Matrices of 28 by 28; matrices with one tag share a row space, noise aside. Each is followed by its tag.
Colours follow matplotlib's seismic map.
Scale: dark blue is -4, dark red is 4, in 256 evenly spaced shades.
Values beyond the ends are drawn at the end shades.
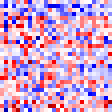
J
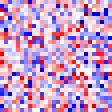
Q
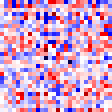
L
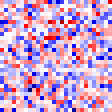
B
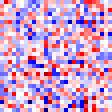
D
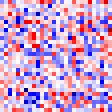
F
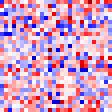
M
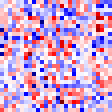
B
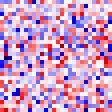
Q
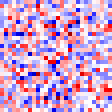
L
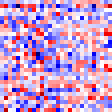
J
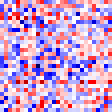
J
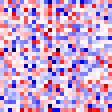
M
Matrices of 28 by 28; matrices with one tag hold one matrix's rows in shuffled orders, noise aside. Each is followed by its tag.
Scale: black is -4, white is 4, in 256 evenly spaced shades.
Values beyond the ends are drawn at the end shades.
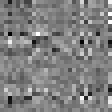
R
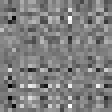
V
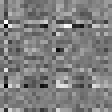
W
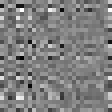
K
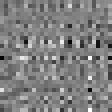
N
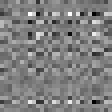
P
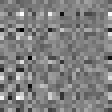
K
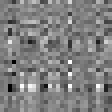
V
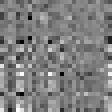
K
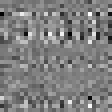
N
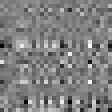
N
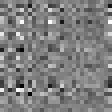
K
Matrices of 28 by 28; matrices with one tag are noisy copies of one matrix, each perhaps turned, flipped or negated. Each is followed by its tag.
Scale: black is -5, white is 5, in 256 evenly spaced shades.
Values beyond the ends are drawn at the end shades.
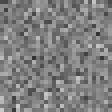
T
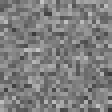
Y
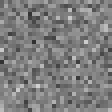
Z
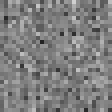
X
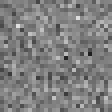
Y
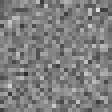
Z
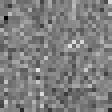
X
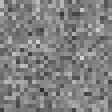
X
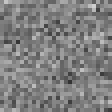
X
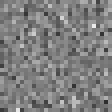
T
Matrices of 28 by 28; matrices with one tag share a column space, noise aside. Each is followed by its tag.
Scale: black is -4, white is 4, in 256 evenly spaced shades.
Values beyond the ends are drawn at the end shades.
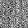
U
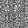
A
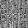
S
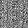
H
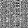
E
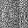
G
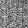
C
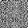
E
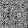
G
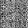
H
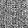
U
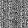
H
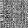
S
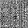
C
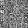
S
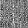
S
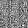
U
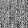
S
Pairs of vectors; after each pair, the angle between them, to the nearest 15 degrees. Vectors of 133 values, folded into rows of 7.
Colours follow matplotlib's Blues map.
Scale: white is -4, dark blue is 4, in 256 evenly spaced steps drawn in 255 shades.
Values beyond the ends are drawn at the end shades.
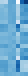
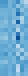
120 degrees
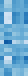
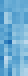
45 degrees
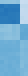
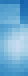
105 degrees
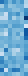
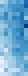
120 degrees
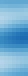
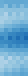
15 degrees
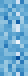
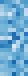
90 degrees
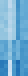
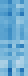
135 degrees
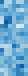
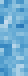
165 degrees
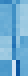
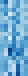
60 degrees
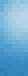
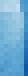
60 degrees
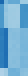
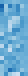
90 degrees
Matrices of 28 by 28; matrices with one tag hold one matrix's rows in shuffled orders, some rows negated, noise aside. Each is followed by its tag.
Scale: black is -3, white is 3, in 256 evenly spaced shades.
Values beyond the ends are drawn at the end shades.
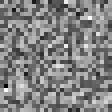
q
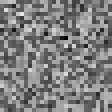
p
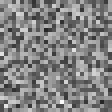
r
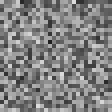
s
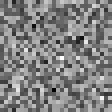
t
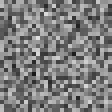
t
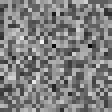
t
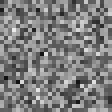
t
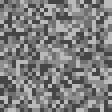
t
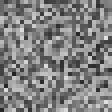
s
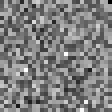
t
